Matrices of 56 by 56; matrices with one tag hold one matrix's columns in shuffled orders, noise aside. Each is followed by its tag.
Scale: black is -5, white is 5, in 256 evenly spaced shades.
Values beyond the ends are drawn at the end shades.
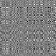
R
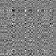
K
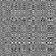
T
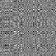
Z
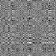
T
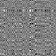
K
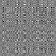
R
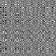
R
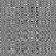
R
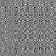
R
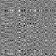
K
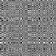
T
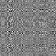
Z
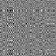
K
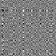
K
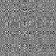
Z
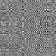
Z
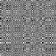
T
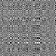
T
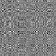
Z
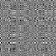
T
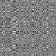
Z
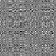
Z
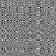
R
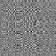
Z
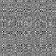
Z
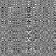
R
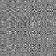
Z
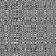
T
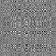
Z
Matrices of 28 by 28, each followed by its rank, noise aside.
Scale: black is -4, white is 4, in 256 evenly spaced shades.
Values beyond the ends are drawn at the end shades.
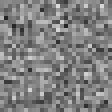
eight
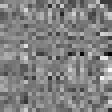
three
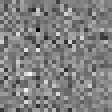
six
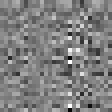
three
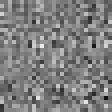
six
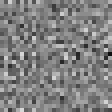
eight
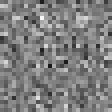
six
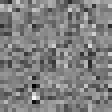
four
